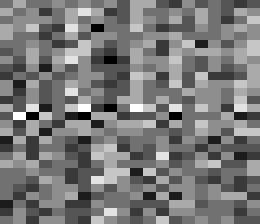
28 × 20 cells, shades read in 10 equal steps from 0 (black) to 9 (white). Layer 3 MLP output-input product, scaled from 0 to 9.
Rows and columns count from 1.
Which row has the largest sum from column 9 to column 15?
16
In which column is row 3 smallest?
18
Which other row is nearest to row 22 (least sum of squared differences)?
27
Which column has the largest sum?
11
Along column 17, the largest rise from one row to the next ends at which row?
21
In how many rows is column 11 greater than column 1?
17
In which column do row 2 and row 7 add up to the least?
9
